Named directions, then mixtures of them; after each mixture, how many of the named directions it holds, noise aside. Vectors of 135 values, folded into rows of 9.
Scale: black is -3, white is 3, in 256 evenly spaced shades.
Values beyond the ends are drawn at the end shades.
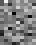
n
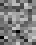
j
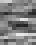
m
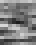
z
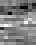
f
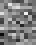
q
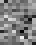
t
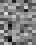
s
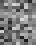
three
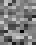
four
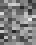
four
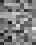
three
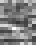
one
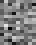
three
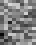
four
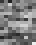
two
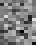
three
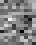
one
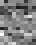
three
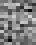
four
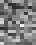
one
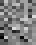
three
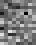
one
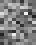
one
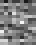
three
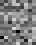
one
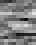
one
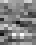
three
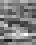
three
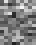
three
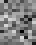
one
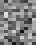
two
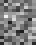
three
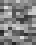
four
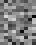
two
